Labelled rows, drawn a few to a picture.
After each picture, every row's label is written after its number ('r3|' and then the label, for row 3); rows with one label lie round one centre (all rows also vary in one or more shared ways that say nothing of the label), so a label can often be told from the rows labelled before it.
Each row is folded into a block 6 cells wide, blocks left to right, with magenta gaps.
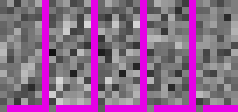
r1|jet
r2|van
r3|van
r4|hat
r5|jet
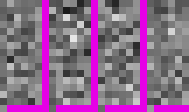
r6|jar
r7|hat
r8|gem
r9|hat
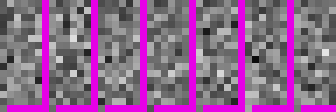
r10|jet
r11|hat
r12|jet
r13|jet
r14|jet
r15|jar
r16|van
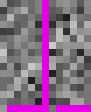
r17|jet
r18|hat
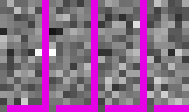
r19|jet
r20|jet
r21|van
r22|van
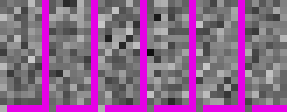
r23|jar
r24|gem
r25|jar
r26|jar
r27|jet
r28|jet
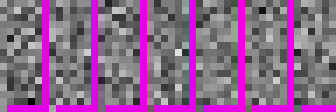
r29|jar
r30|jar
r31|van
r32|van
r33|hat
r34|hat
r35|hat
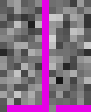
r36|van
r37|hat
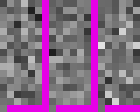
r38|hat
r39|van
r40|hat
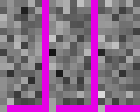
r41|jar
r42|jar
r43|jar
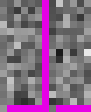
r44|jar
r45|jet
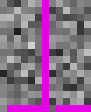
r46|gem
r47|van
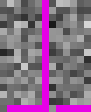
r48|van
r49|hat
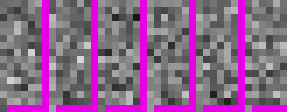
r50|van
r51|jar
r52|van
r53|jar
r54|jar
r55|jar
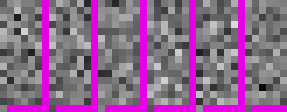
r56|hat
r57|hat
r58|gem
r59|van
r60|van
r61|van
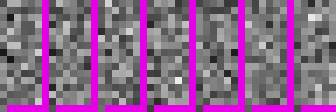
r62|jar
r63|van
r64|jet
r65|hat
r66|hat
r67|jar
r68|gem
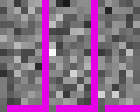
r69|gem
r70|jet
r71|van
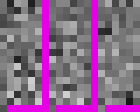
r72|hat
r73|van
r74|jet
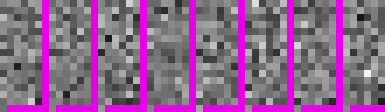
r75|van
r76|jar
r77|jar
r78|hat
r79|jar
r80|jet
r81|jet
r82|jet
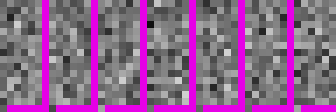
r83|van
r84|van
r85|jet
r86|hat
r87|van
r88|hat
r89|hat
